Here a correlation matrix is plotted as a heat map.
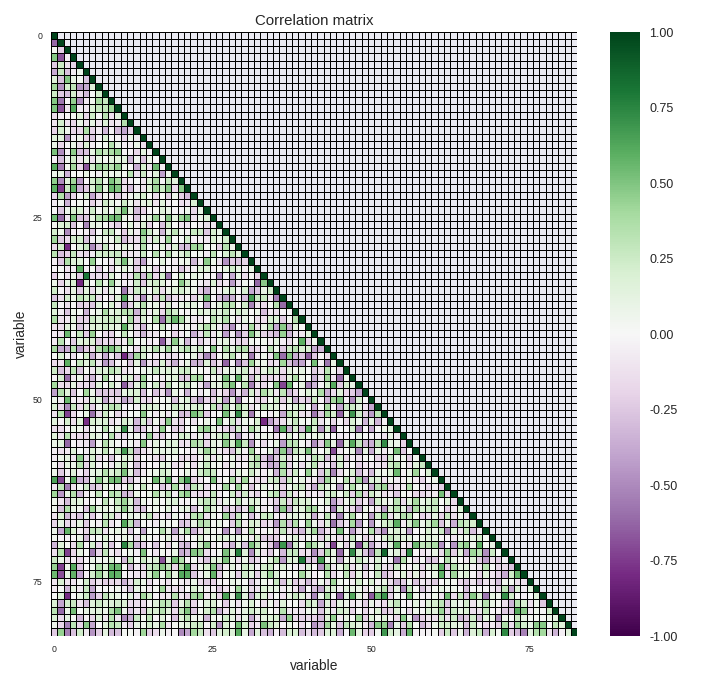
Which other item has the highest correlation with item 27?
77
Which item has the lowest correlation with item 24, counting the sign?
44
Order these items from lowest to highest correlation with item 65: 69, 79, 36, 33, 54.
33, 69, 79, 54, 36
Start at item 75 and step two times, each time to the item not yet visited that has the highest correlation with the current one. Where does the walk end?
48
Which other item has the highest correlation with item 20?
74
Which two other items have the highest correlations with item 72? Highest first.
39, 42
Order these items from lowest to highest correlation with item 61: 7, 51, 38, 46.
38, 51, 46, 7
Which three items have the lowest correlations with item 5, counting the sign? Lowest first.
53, 18, 26
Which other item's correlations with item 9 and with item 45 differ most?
43
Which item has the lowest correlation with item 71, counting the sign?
2
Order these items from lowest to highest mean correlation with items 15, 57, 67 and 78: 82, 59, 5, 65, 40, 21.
5, 82, 21, 59, 65, 40
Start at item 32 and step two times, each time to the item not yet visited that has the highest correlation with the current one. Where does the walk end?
58
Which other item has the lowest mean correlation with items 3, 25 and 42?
1
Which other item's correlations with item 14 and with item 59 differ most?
36
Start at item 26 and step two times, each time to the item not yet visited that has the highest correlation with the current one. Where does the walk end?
18
